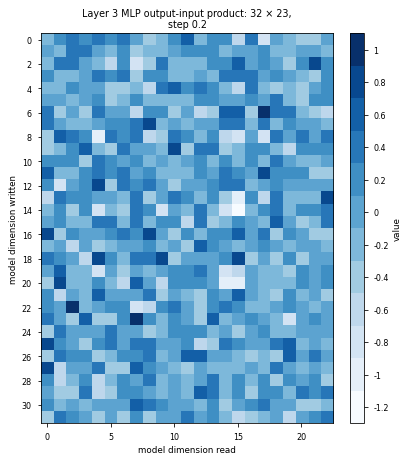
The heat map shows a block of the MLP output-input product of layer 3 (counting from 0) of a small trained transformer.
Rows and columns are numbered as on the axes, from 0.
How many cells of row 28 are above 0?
9
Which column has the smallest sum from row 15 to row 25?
3
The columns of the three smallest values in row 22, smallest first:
7, 8, 12
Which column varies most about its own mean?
15
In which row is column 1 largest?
20
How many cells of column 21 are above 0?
9
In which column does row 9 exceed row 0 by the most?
17
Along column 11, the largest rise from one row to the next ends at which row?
16
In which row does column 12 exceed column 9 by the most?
14
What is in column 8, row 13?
-0.4
